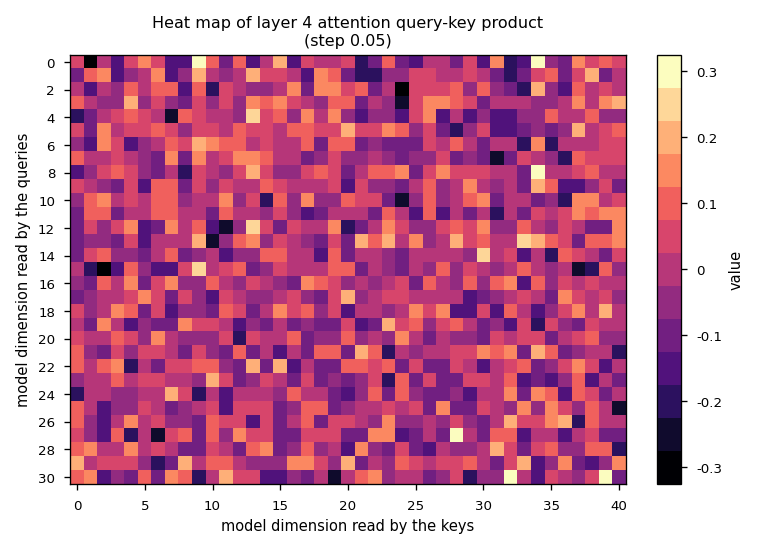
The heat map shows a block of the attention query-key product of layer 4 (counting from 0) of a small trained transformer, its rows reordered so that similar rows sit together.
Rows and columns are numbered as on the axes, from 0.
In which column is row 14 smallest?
35
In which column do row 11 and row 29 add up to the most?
40
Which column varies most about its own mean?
34
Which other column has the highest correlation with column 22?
32
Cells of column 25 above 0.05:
3
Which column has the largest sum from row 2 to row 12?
13
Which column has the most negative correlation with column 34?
8
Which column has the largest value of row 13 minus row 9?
33
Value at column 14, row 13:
-0.05
